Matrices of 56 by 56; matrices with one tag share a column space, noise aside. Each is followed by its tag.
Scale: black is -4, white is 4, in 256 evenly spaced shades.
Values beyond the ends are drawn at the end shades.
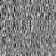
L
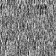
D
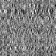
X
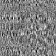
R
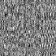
L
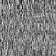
D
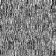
D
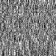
D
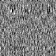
X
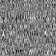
R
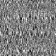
R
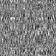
R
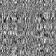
R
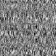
R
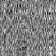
X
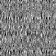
R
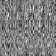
L
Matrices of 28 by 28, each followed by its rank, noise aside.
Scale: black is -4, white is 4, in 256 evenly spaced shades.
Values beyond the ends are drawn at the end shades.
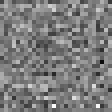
six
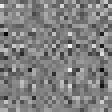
four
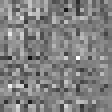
three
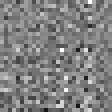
six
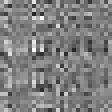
three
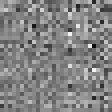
five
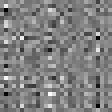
three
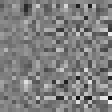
three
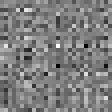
four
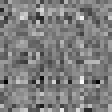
three
